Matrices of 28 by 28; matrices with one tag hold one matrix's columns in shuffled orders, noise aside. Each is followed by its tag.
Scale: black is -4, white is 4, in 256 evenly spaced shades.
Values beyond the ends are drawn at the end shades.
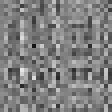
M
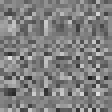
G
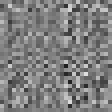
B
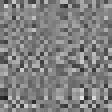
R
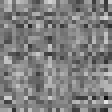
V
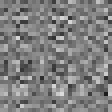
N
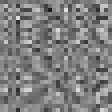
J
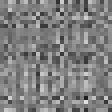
V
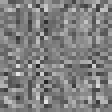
B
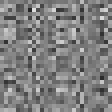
J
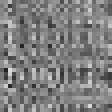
M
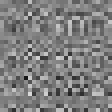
G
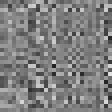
B
